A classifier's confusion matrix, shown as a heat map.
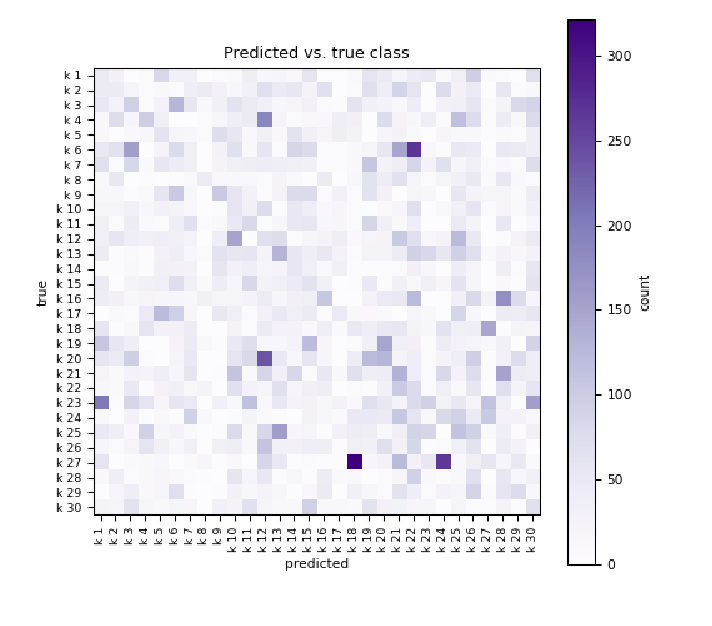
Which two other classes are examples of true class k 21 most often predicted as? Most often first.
k 28, k 10
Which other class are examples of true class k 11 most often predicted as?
k 19
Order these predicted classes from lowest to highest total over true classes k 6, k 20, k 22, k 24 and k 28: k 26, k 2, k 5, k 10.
k 5, k 2, k 10, k 26
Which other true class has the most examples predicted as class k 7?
k 24
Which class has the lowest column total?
k 8
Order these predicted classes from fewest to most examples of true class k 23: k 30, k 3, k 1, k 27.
k 3, k 27, k 30, k 1
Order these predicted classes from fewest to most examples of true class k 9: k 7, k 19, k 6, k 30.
k 7, k 30, k 19, k 6
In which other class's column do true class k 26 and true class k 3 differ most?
k 6
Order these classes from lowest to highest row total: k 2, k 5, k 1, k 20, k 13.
k 5, k 1, k 2, k 13, k 20
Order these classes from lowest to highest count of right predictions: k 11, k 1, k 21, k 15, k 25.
k 1, k 15, k 11, k 25, k 21
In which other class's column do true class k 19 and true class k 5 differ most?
k 20
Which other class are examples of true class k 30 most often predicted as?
k 15
